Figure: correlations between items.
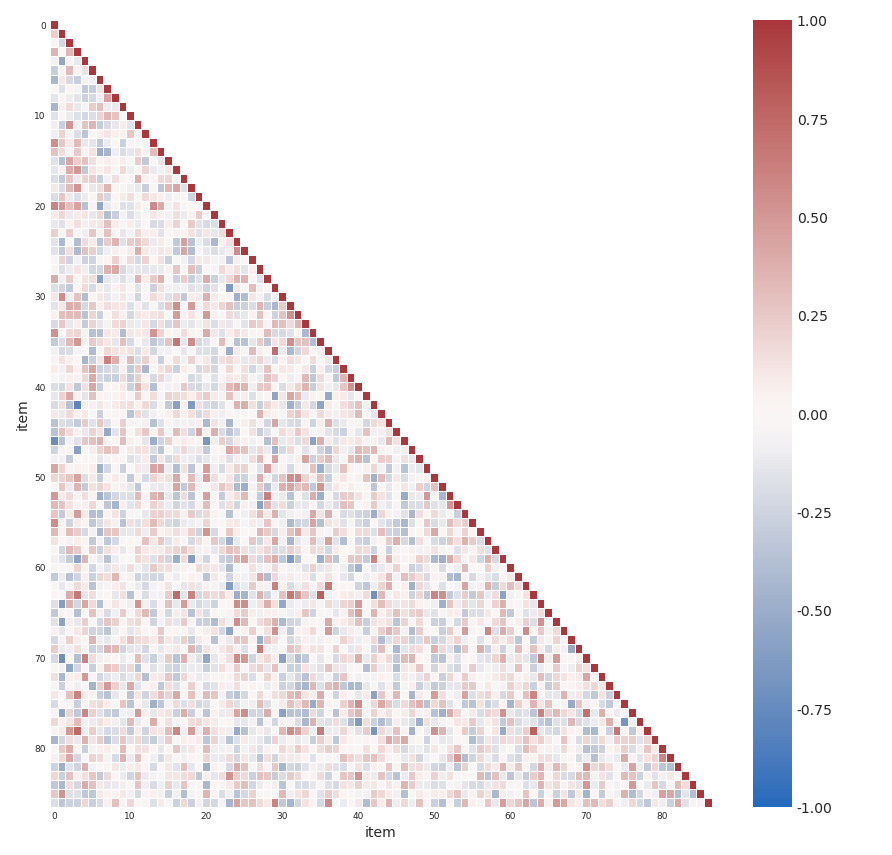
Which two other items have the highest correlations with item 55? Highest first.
0, 34
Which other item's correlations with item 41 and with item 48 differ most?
29
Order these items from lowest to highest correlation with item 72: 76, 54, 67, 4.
67, 54, 76, 4
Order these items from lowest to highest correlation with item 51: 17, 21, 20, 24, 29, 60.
24, 17, 60, 29, 20, 21
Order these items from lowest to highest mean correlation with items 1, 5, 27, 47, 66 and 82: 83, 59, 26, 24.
26, 59, 83, 24
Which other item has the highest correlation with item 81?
80
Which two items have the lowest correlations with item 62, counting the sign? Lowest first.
23, 47
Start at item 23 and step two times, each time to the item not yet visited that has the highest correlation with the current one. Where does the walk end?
40
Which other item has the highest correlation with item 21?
45
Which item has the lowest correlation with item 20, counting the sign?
46
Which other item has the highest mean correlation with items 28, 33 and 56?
20
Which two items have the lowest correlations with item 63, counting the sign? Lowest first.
42, 59
